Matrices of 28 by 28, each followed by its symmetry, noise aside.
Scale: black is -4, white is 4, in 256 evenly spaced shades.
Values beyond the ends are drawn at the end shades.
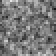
same after a half turn.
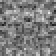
mirrored left to right.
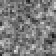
no symmetry.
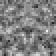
mirrored left to right.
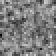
same after a half turn.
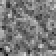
symmetric across the other diagonal.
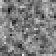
no symmetry.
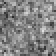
symmetric across the other diagonal.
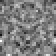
mirrored left to right.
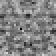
mirrored left to right.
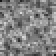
same after a half turn.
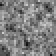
symmetric across the other diagonal.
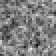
no symmetry.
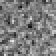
no symmetry.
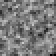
no symmetry.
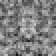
mirrored left to right.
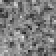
symmetric across the other diagonal.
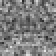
mirrored left to right.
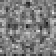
mirrored left to right.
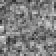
no symmetry.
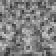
mirrored left to right.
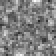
same after a half turn.
